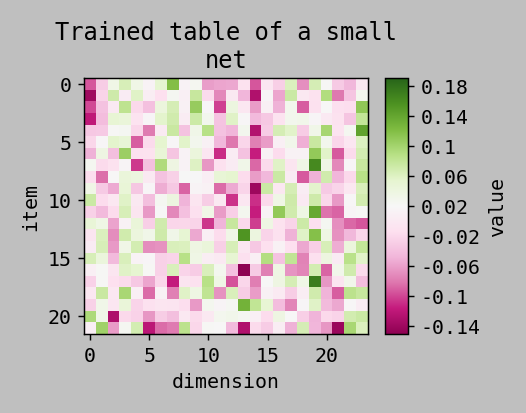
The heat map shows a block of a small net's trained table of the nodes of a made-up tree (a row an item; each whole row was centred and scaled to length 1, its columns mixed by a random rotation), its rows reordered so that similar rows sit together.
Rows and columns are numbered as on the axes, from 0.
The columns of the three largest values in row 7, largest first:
19, 6, 23
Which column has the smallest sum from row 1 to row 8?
14
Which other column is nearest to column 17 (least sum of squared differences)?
9
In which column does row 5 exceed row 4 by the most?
8
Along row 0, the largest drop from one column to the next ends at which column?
18
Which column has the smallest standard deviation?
3
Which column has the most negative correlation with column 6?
22
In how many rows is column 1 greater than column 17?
9
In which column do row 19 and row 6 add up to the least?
21
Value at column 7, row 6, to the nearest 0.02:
-0.04
